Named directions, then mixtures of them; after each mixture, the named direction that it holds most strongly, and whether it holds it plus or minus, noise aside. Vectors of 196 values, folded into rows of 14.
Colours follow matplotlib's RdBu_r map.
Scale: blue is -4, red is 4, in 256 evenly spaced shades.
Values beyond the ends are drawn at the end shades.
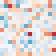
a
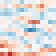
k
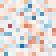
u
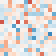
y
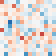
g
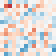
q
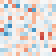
q, minus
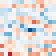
k, plus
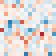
g, plus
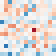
q, plus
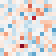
u, minus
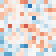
u, plus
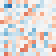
q, minus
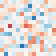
u, plus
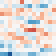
k, minus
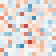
u, plus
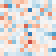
a, minus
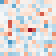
g, minus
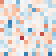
g, plus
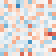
a, plus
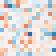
a, minus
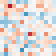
q, plus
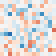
u, plus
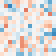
a, minus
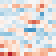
k, plus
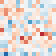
g, plus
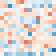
a, minus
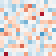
u, minus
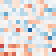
k, plus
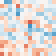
k, plus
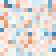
a, minus
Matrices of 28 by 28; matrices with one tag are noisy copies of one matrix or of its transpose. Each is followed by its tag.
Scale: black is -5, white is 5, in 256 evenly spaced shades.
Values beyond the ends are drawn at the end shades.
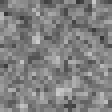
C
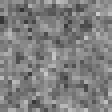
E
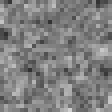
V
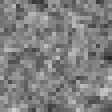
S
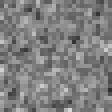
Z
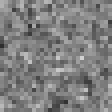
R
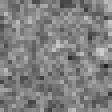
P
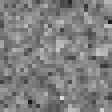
P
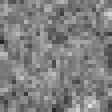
S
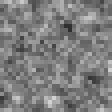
V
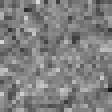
Z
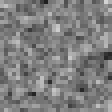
R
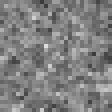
S
